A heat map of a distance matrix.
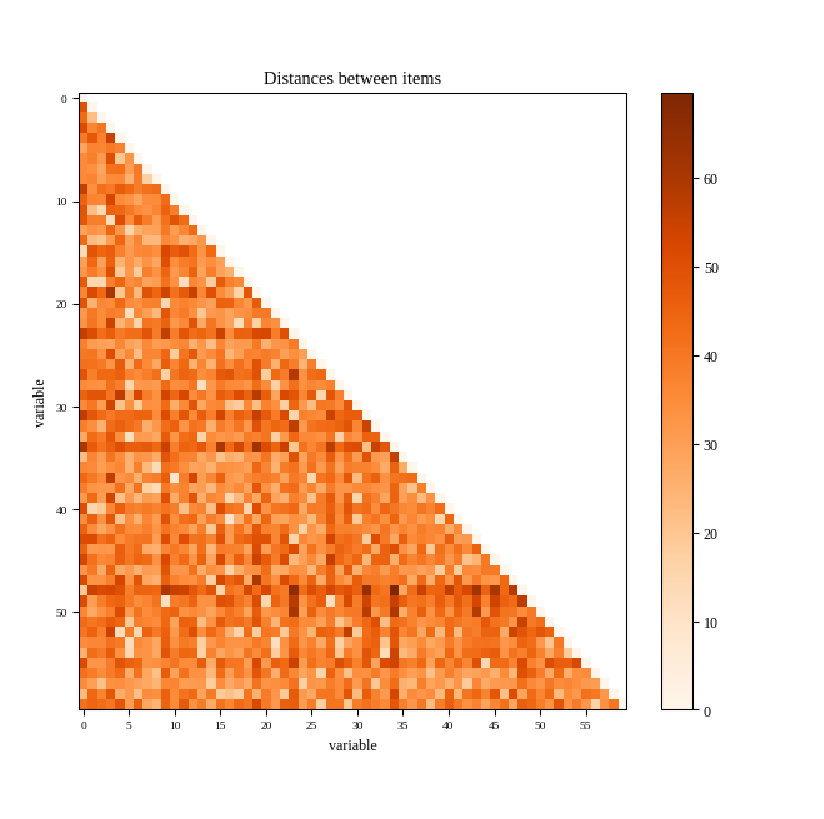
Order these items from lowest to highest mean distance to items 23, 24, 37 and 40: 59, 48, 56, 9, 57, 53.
57, 56, 53, 59, 9, 48
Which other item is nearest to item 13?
28
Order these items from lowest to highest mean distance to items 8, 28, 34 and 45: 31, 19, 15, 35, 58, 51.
31, 51, 35, 58, 15, 19
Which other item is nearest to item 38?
8
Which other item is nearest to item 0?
15
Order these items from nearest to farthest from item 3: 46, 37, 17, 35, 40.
40, 35, 46, 17, 37
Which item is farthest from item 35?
34
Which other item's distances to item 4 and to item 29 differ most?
52
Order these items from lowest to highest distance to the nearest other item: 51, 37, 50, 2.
37, 2, 51, 50
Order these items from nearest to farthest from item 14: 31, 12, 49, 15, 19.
12, 49, 31, 15, 19
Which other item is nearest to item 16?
41
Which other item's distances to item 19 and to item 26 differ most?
29
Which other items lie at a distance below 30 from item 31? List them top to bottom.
23, 34, 43, 45
